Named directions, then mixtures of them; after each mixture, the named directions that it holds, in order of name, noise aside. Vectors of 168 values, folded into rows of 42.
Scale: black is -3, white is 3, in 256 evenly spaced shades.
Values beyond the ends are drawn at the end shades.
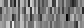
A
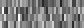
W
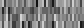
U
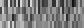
A, W.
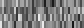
U, W.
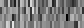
A.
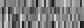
U.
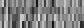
U.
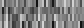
U.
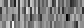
A.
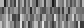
A, U.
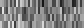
A, W.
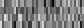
U, W.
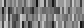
U.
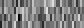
U, W.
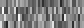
W.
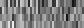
A, W.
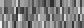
U, W.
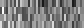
A, W.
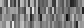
A.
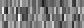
W.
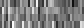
A, U.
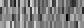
A.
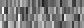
W.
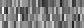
W.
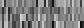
U.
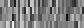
A.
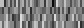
A, U.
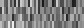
A, W.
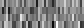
U.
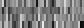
U.
